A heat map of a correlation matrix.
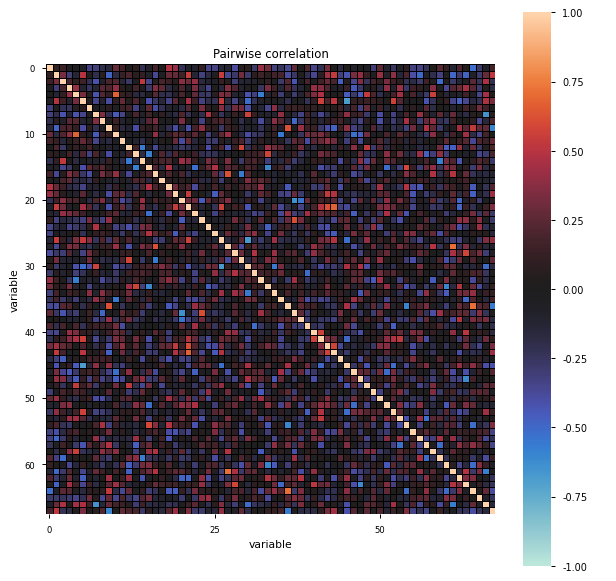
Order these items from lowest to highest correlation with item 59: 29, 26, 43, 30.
26, 43, 30, 29
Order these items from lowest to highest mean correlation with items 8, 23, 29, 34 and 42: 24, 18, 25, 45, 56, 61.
56, 24, 25, 61, 45, 18
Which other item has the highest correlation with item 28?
63
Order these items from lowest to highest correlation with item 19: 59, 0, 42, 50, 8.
8, 59, 50, 0, 42
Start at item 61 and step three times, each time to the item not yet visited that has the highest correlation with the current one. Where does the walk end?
58
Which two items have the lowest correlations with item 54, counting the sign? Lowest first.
36, 64
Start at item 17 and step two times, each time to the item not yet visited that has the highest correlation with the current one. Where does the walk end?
7
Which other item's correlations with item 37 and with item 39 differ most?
20
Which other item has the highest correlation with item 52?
5
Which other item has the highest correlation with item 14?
2
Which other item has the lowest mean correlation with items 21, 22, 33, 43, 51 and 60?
15
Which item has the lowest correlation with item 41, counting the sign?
45
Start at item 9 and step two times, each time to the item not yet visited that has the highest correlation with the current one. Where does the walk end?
64
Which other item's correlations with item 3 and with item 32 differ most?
4
